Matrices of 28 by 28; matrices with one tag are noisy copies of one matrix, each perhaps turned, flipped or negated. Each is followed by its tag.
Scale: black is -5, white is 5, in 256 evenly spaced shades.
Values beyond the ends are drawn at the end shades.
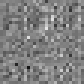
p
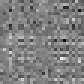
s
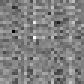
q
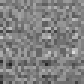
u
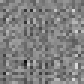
s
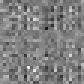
p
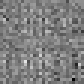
s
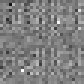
s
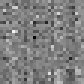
q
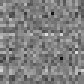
q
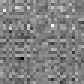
s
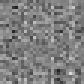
q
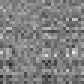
u
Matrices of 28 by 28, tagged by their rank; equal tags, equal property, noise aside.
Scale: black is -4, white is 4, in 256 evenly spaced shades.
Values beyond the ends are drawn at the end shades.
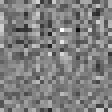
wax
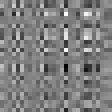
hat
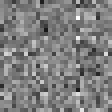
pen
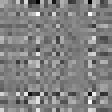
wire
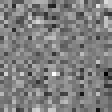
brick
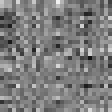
wax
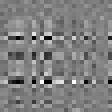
hat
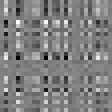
hat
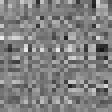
wax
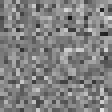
pen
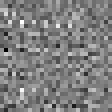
pen
